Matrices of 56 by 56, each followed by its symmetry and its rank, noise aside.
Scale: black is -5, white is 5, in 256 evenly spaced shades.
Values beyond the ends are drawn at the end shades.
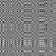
no symmetry, rank two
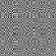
no symmetry, rank two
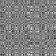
no symmetry, rank three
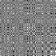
symmetric, rank two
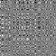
antisymmetric, rank four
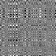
antisymmetric, rank two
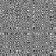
antisymmetric, rank four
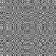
no symmetry, rank three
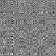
no symmetry, rank four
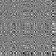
antisymmetric, rank two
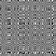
no symmetry, rank two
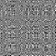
antisymmetric, rank four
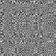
no symmetry, rank four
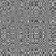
no symmetry, rank three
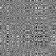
no symmetry, rank four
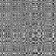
antisymmetric, rank two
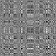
no symmetry, rank two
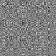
no symmetry, rank four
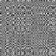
no symmetry, rank two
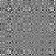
symmetric, rank three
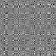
antisymmetric, rank two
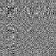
symmetric, rank four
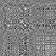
symmetric, rank four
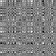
symmetric, rank two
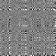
no symmetry, rank two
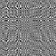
antisymmetric, rank two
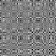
symmetric, rank two
